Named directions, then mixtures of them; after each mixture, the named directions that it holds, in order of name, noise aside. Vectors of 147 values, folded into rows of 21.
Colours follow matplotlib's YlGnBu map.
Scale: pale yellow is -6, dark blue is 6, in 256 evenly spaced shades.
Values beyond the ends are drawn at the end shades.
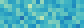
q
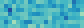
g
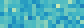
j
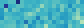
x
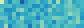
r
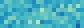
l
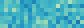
j.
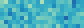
g, j, q.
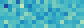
q, x.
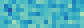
g.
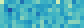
g, r.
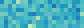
g, r, x.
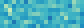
g.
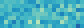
l.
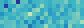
x.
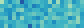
r.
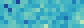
g, x.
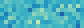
l.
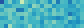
r.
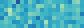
g, x.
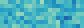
g, q.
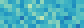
q.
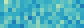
j, l.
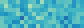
j, q.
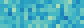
g, j.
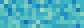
g, l.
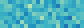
q.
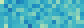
r, x.
